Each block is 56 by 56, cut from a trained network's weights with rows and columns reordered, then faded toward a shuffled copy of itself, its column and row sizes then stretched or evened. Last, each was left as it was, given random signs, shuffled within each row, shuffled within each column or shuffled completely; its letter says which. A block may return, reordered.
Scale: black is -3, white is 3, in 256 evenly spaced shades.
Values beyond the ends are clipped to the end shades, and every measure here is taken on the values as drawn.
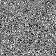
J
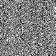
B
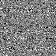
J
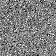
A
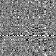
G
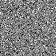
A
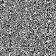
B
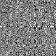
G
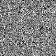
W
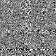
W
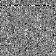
W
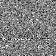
J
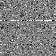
J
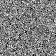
A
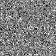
J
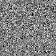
W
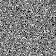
J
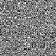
G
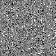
B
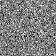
J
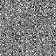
W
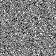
A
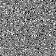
J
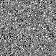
J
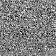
J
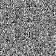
B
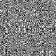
G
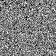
A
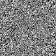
B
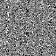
B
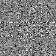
W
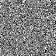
B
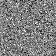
A
